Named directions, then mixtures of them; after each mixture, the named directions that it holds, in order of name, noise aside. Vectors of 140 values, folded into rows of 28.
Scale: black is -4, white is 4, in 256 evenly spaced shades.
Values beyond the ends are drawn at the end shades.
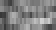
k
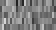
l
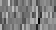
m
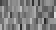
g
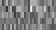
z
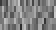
g.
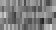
g, k, l.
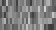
k, l, z.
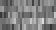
g, k.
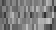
k, l, z.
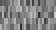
g.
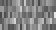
g, k.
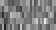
g, k, z.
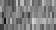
k, l.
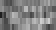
k.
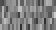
g, l, z.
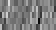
m.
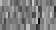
g, m.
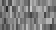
k, z.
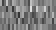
z.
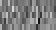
m.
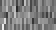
l, m, z.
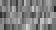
k, l, m.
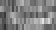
k.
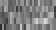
g, k.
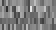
z.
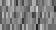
l, m, z.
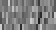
g, m.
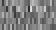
z.
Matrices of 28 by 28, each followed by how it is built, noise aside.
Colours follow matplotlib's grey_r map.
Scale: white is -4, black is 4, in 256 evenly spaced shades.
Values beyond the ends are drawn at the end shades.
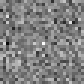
low rank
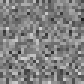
repeating columns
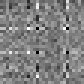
low rank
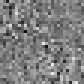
block diagonal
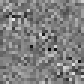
block diagonal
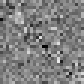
block diagonal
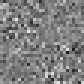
block diagonal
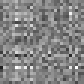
low rank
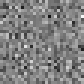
low rank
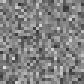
noise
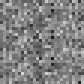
repeating rows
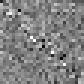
banded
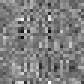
low rank
